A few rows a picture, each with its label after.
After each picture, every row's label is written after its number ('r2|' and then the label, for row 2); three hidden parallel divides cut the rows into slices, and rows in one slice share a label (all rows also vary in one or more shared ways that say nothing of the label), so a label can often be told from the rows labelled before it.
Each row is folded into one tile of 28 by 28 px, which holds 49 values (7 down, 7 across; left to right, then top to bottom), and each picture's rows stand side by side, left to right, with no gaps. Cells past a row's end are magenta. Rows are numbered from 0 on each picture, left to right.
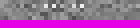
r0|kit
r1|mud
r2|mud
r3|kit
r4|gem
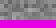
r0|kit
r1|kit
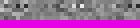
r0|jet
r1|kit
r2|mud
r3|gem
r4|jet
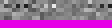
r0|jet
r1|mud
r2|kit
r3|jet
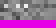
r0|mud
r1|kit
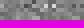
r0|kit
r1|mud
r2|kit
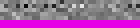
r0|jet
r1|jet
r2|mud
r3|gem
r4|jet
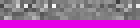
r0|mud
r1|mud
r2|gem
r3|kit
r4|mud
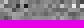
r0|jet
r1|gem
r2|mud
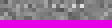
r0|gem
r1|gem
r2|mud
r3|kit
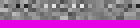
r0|jet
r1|mud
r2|mud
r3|gem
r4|jet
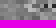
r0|gem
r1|jet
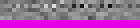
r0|gem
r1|mud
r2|jet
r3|jet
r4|kit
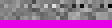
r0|gem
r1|mud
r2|jet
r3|jet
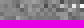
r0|kit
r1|kit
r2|mud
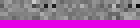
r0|gem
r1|jet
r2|gem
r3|kit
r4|jet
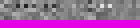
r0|jet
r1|jet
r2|gem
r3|mud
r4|gem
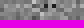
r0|gem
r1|jet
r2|gem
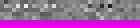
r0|mud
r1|mud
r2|gem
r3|jet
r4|gem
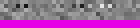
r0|jet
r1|kit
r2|jet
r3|mud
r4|gem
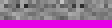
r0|jet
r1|kit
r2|jet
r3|gem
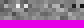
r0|mud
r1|gem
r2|jet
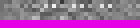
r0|gem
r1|mud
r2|mud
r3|mud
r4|gem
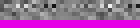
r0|mud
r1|jet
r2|gem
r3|mud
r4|jet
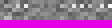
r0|mud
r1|kit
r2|mud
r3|mud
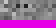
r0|jet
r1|kit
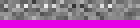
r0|mud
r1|mud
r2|jet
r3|mud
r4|gem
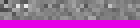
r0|mud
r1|kit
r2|gem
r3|gem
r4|gem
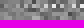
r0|gem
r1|mud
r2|mud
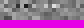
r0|jet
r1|mud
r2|kit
